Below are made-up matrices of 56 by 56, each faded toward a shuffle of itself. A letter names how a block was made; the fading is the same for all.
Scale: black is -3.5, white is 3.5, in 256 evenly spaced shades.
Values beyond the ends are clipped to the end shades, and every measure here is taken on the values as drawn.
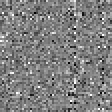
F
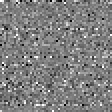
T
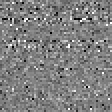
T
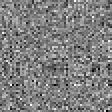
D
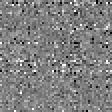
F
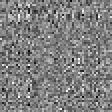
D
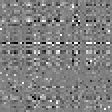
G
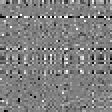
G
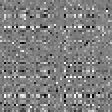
G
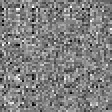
D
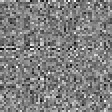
D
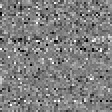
F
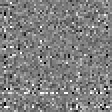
F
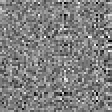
D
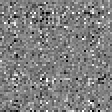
F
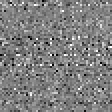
T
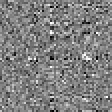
D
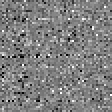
F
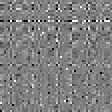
G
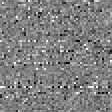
T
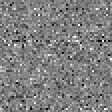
T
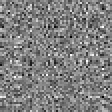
D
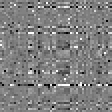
G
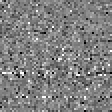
T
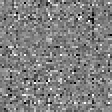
F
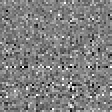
F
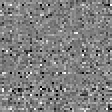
F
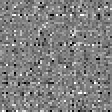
F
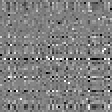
G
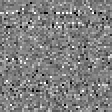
T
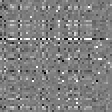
G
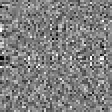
D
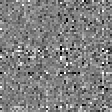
F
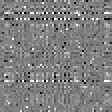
G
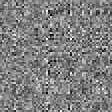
D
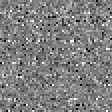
T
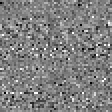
T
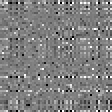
G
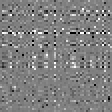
G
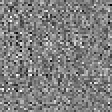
D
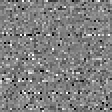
T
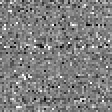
T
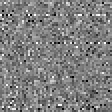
T
